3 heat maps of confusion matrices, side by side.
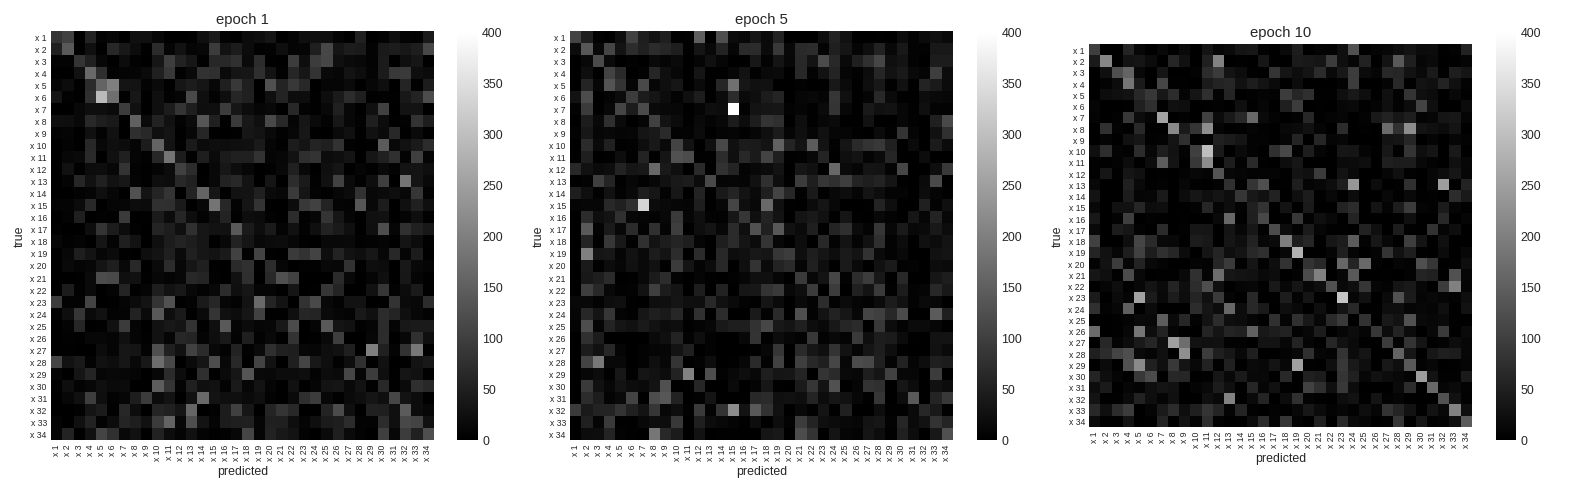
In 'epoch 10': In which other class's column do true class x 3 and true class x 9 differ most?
x 4
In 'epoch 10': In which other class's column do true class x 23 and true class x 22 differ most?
x 5
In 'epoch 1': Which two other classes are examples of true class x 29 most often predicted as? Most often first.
x 18, x 27
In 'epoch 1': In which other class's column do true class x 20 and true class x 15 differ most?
x 28
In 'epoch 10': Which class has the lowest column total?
x 26
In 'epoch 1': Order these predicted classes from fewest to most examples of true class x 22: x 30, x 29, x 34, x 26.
x 34, x 29, x 26, x 30
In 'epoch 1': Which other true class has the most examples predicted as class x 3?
x 24
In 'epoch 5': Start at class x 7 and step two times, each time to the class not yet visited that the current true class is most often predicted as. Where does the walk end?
x 18
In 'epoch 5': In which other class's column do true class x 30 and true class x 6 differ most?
x 9
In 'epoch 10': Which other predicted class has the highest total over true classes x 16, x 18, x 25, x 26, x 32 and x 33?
x 13
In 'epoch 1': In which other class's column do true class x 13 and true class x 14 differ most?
x 32
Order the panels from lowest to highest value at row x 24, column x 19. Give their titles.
epoch 10, epoch 5, epoch 1
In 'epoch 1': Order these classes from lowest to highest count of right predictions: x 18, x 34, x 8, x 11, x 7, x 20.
x 18, x 20, x 7, x 34, x 8, x 11
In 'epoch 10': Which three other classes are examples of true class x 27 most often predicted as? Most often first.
x 8, x 9, x 29
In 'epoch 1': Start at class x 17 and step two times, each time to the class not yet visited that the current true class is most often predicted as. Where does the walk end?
x 10
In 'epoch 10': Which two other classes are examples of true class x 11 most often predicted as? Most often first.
x 7, x 10
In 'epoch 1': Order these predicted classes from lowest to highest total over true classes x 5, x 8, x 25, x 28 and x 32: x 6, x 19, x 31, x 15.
x 31, x 19, x 15, x 6
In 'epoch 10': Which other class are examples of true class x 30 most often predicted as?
x 6
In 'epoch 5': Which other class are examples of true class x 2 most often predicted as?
x 4
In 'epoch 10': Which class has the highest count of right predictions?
x 23
